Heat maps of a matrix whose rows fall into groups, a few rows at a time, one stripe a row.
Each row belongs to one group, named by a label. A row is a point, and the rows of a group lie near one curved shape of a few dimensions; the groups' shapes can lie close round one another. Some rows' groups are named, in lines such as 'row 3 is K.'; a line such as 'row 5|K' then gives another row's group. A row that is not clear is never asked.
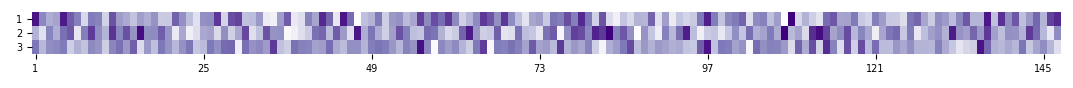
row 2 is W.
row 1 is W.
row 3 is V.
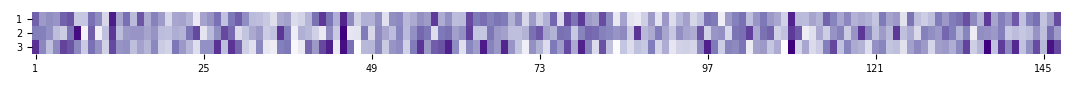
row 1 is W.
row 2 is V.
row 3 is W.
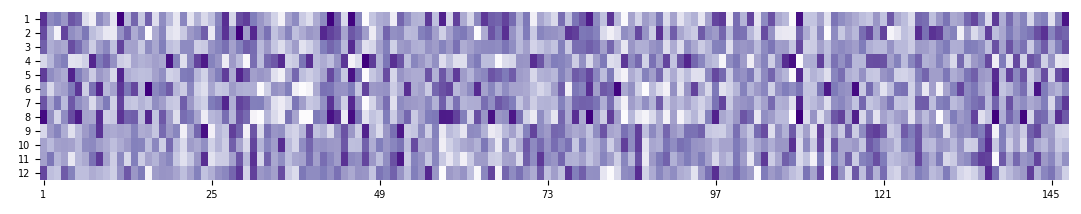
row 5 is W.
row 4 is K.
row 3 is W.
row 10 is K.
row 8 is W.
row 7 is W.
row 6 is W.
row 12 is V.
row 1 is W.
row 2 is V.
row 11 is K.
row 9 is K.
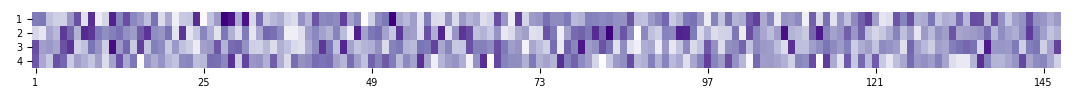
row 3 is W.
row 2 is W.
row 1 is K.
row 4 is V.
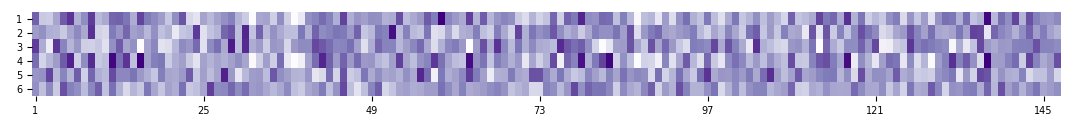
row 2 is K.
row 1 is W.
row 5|V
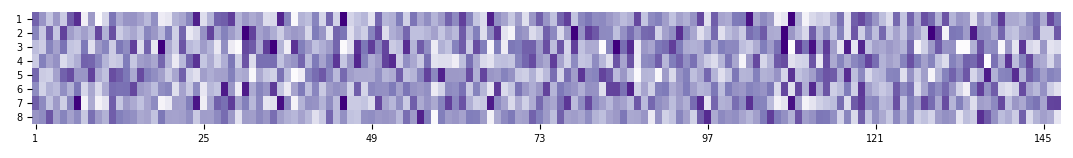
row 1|V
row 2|W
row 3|K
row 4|K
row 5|W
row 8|V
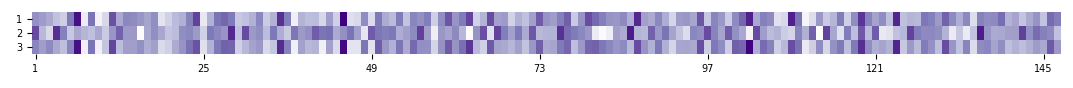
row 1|V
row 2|V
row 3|V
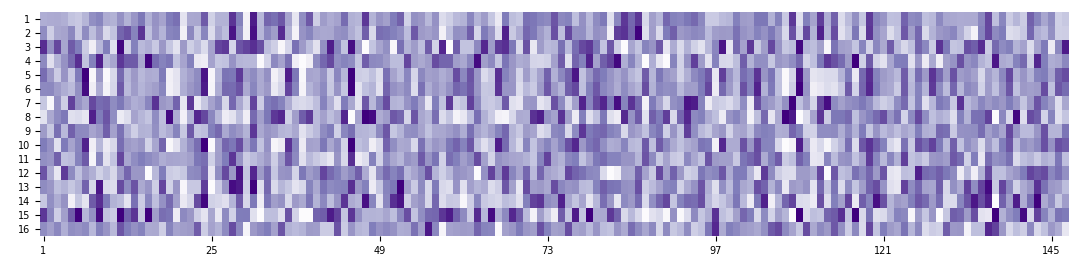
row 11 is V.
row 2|K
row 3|W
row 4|W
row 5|V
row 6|V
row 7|W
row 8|K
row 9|W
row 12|V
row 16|V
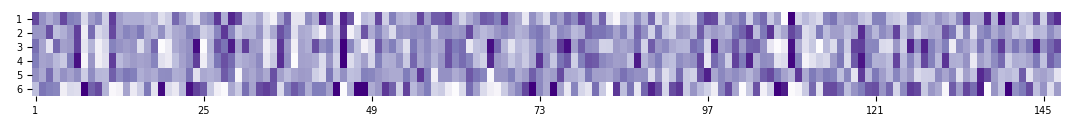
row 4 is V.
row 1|W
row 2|V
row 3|V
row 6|K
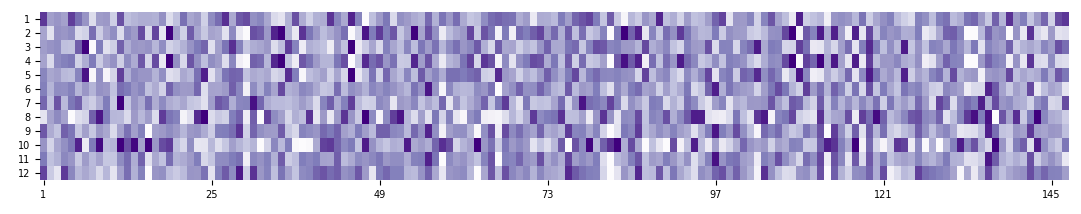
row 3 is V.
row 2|K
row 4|K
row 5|V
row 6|V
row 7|W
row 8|K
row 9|V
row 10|W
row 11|V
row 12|V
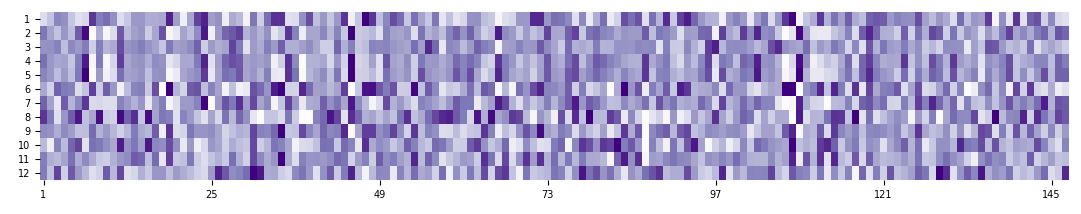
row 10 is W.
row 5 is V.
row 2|V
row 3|V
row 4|V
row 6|K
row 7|V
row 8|W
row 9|K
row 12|W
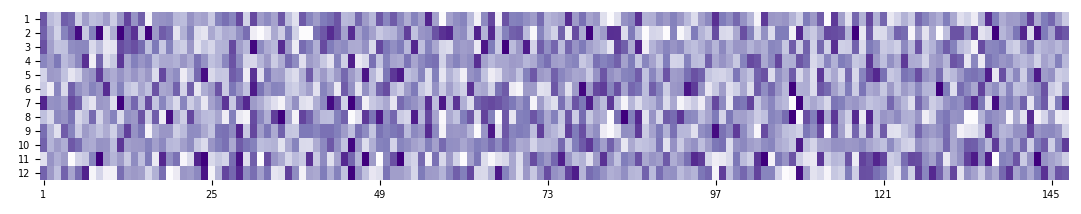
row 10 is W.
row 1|V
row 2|W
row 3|K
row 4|V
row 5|K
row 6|W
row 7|W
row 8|K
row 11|K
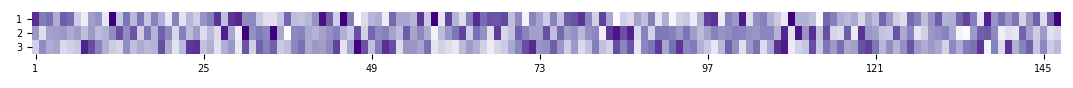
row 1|W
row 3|K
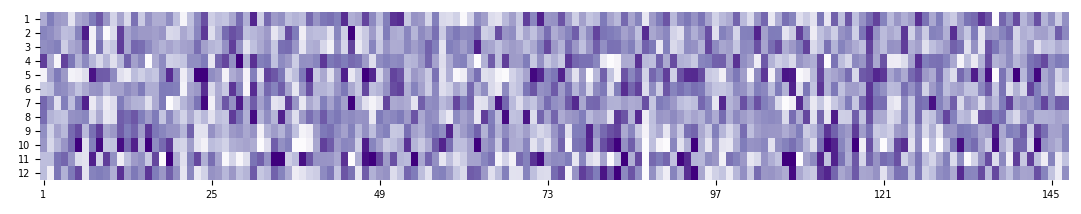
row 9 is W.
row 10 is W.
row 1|K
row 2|V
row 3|V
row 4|V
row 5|K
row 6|K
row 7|V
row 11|K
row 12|W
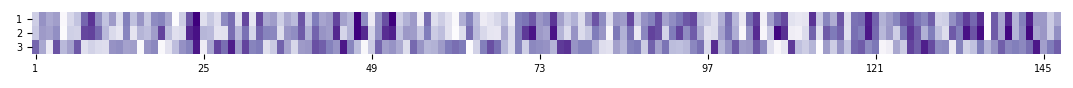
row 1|K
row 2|K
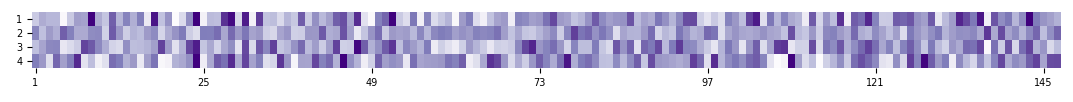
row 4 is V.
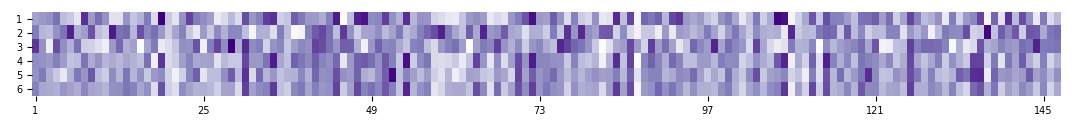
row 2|W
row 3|V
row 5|K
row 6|K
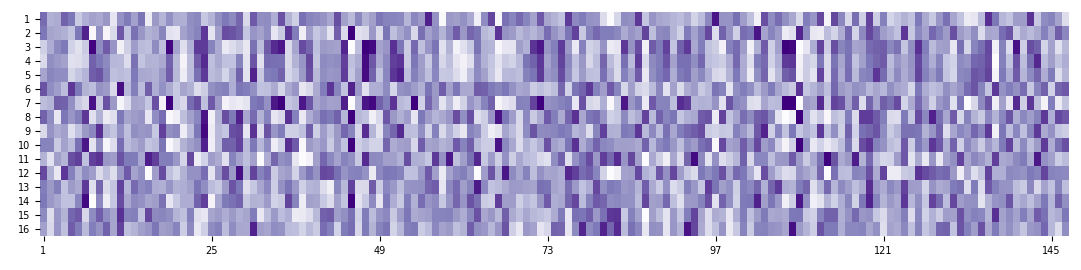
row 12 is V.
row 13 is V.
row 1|V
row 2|V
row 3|K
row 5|K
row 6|W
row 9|K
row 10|V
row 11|W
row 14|V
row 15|W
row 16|W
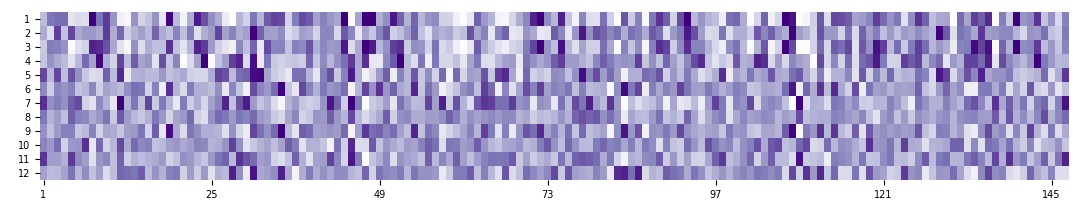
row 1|K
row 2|W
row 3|K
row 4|K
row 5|W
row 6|K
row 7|W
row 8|W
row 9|K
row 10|V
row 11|W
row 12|K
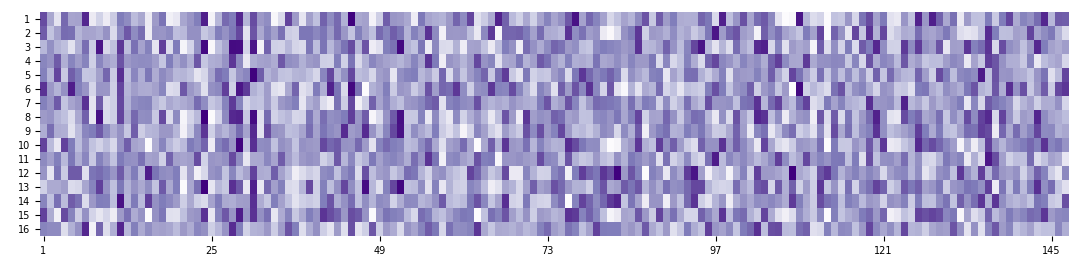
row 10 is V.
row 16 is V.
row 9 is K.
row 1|V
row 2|V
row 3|K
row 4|V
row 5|W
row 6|W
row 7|V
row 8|K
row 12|W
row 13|K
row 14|W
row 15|V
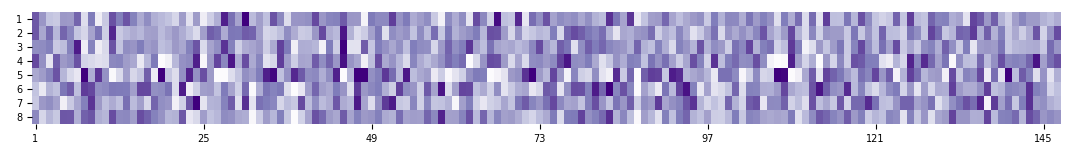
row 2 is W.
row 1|K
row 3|V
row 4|V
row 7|K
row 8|W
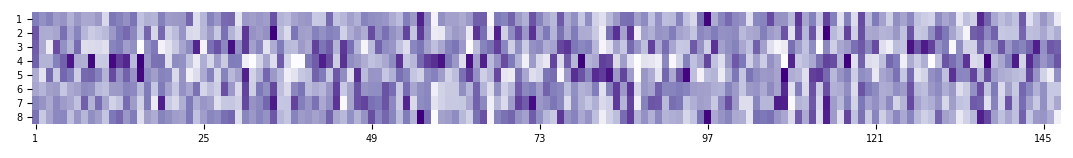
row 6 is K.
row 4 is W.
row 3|V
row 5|W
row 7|K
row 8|V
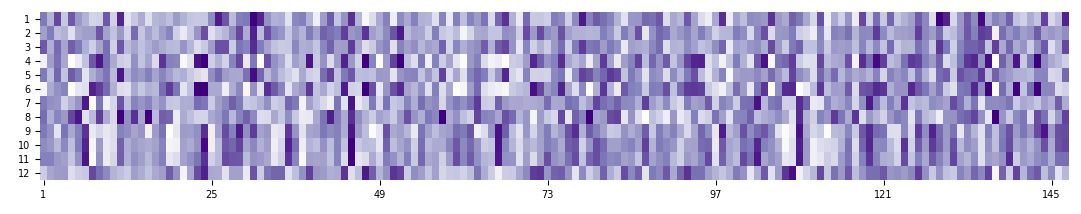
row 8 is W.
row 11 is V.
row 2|K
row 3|W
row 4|K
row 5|W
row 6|K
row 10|V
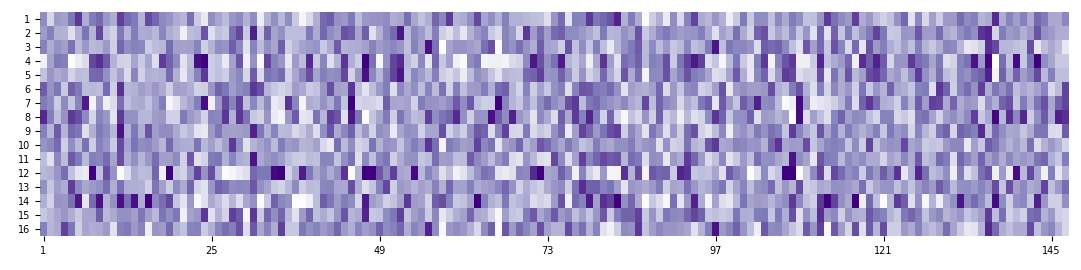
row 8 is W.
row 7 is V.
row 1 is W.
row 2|K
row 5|K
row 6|W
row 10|V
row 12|K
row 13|W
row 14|W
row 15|K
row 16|V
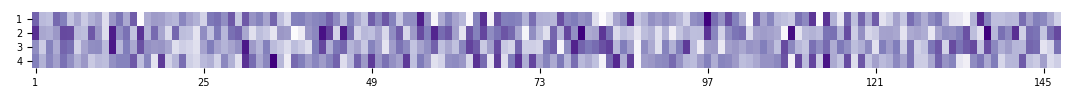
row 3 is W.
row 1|V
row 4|K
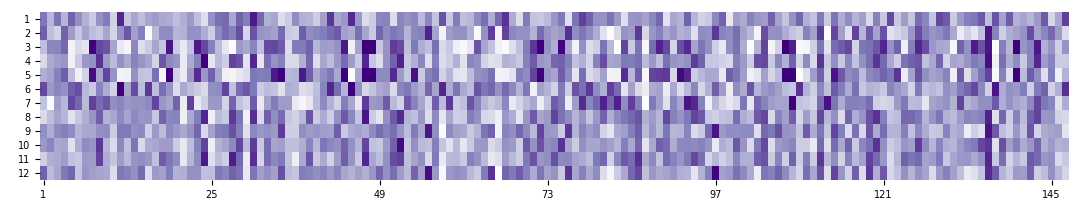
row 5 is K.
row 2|V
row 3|K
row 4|K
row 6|W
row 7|W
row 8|K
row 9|V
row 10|K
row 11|K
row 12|V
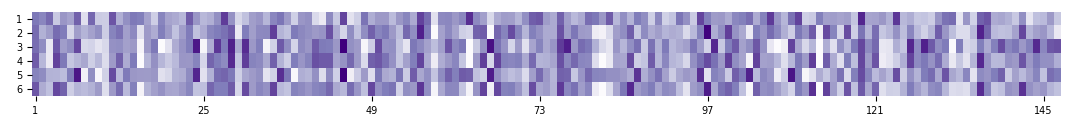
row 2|V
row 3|V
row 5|V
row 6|V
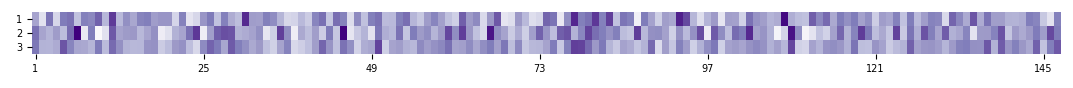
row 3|W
